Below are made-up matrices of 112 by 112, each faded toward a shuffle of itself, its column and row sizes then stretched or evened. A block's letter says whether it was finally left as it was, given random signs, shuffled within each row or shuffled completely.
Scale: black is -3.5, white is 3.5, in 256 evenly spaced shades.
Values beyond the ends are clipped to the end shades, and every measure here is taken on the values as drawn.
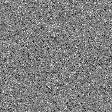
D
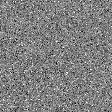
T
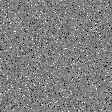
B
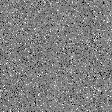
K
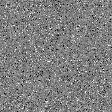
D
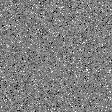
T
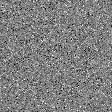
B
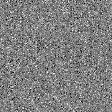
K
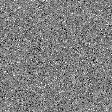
K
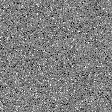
T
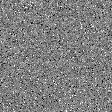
B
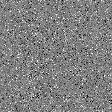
D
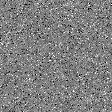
T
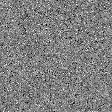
T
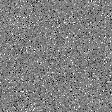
D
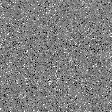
K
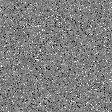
T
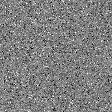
B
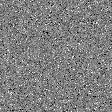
B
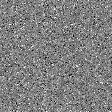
D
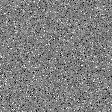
B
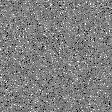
B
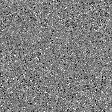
D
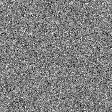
T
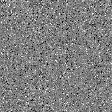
K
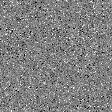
D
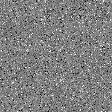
D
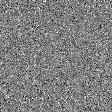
D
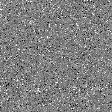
D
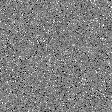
B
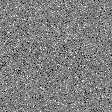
B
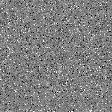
K
